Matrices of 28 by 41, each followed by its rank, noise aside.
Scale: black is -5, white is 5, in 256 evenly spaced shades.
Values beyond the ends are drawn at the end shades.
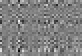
two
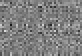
three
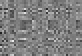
three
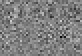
six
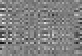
two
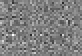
six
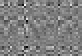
two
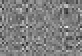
four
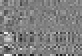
two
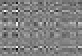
two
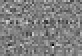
six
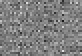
six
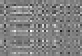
two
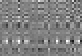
two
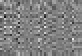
three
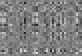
two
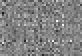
six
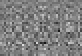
three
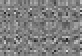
three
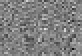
six
